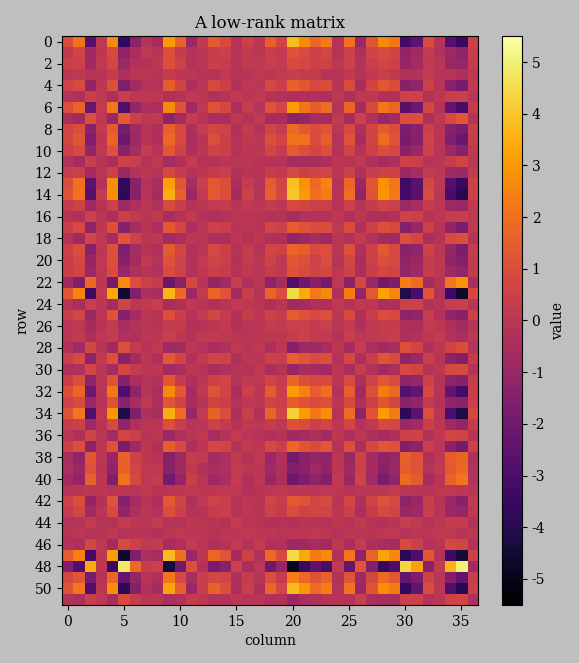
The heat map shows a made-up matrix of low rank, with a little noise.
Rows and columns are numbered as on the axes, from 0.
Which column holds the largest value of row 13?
20
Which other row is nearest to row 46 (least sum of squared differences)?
30
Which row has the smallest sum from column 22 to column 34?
48
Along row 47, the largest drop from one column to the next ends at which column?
5
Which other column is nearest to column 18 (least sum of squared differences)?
10
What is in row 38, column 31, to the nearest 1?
1
